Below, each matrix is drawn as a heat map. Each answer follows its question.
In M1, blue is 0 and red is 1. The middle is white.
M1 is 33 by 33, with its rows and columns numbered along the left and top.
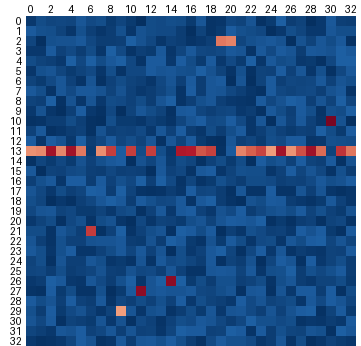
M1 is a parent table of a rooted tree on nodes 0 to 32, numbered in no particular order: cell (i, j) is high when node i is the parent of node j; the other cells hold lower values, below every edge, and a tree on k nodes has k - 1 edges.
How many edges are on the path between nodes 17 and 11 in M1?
3
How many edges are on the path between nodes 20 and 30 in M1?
4
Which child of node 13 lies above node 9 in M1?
29
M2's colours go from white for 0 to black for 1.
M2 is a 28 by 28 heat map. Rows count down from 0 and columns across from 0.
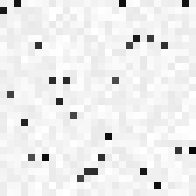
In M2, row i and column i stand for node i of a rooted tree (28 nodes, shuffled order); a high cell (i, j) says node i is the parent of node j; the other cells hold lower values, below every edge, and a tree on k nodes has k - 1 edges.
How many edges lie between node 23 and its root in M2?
7
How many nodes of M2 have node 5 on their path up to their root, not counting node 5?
10
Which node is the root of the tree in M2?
24
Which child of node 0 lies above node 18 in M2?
26
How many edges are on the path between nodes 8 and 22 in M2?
2
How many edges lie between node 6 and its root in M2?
6
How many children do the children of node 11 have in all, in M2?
1
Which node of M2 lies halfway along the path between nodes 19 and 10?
25
